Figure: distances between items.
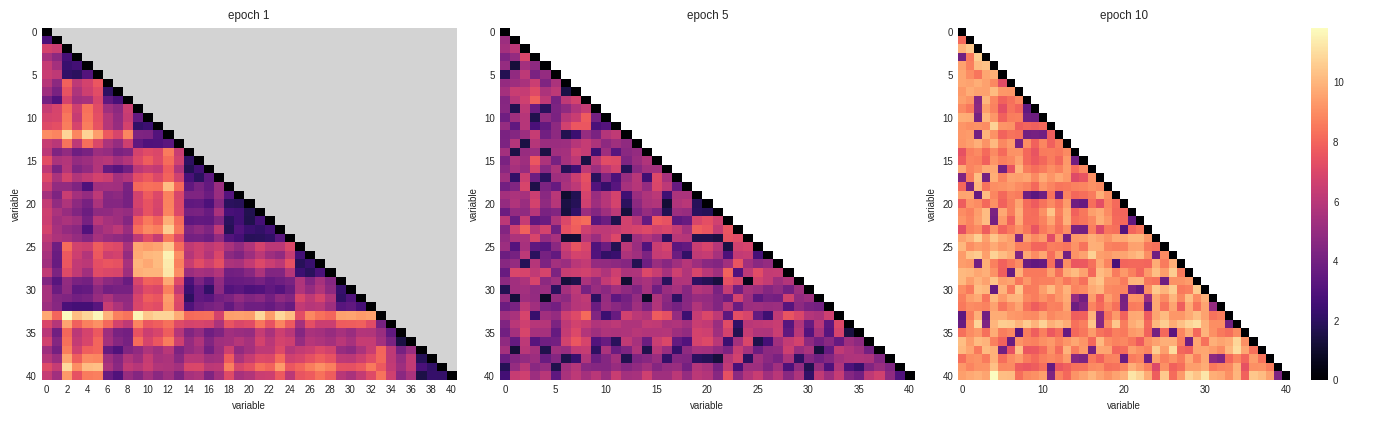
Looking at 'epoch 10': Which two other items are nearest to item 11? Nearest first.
39, 40
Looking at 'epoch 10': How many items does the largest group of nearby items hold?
7
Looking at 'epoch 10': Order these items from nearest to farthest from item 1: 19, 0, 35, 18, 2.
18, 0, 35, 19, 2
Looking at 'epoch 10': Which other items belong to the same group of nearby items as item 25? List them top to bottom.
29
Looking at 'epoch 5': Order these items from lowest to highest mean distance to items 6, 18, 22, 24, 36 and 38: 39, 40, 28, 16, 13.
16, 39, 13, 40, 28
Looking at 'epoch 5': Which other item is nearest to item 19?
6
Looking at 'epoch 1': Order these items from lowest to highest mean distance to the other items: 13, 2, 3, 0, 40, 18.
18, 3, 40, 0, 13, 2
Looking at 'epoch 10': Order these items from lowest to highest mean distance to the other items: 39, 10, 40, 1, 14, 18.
14, 10, 39, 18, 1, 40
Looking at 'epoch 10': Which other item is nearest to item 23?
20
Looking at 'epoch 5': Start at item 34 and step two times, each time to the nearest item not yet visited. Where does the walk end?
23
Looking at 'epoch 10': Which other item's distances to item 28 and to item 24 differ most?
26
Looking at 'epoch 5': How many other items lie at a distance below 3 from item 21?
9
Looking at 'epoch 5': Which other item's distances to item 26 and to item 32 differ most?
33
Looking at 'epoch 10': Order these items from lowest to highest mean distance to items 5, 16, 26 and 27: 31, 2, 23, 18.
2, 23, 18, 31
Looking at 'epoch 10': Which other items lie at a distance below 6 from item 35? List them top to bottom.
7, 13, 24, 26
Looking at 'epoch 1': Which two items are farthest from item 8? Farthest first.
12, 33
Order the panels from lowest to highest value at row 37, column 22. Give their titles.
epoch 5, epoch 1, epoch 10
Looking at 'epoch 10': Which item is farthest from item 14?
28
